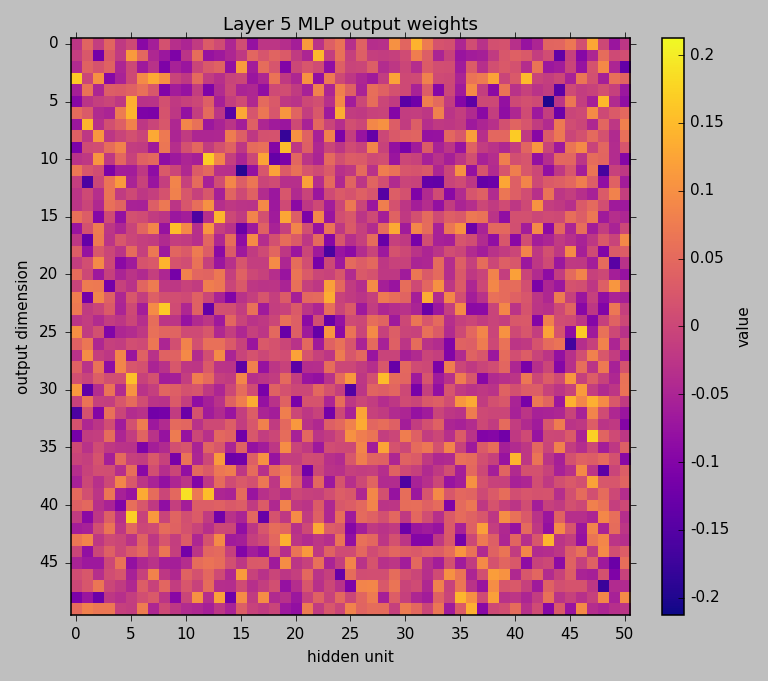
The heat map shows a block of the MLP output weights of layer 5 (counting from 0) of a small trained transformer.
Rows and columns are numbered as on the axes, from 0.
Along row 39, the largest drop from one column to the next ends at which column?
13
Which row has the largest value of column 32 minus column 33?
22
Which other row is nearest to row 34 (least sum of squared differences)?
40
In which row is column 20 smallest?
28
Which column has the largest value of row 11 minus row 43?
35
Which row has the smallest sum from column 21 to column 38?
18
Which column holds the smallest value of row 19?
49
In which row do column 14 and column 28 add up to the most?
29
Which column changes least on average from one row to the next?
26
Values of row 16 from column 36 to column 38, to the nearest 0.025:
-0.125 -0.05 0.05
